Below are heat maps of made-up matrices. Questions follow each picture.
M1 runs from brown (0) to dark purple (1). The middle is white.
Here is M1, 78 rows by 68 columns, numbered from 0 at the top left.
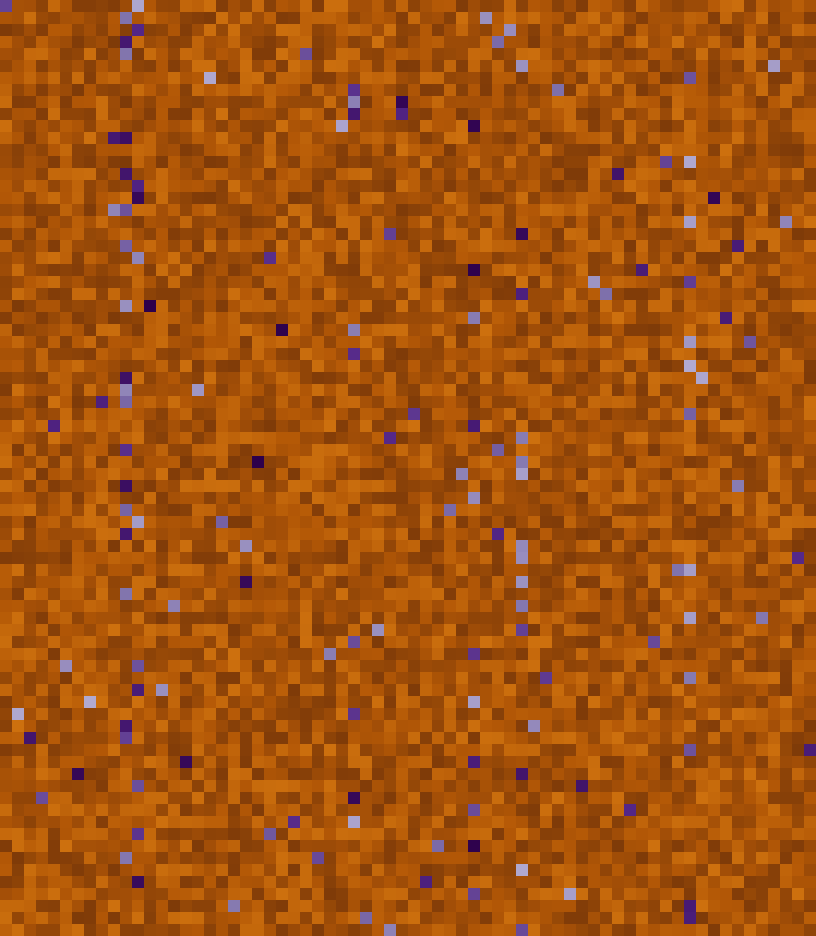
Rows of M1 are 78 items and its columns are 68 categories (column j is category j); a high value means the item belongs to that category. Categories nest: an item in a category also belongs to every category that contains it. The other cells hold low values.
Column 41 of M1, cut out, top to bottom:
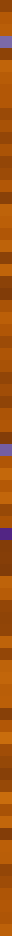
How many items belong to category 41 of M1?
3
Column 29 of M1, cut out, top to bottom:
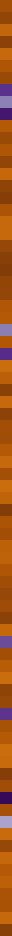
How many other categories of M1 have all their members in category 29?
7
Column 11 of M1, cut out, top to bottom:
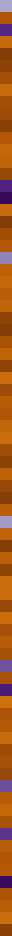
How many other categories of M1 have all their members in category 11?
9
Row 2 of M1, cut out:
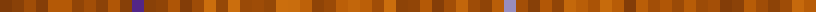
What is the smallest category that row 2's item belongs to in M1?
42
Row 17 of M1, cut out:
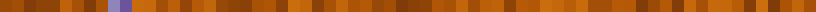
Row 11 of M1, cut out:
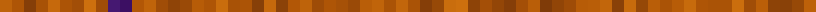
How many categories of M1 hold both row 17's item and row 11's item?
2
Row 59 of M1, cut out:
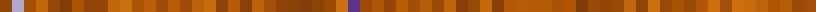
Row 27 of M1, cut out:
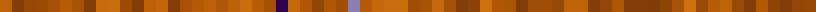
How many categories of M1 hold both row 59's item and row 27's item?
1
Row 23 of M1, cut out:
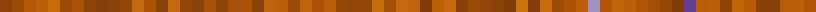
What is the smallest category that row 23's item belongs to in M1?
49
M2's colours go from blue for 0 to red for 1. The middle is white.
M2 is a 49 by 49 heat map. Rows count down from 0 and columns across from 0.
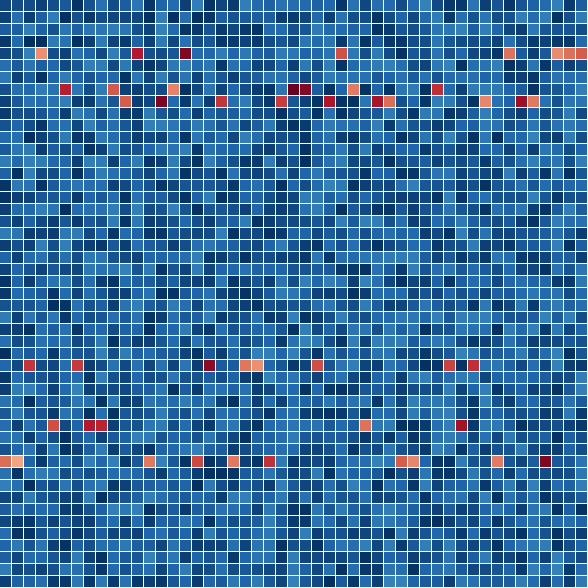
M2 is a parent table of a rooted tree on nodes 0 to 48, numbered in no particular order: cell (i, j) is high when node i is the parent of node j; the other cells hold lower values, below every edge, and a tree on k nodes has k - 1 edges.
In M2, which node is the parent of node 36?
7
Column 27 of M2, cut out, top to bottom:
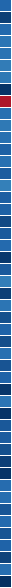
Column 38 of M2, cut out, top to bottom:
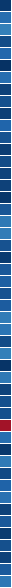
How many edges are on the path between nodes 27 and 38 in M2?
3
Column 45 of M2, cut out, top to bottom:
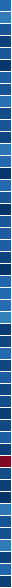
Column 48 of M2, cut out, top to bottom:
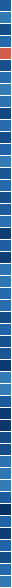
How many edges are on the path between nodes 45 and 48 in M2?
4
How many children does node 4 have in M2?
8
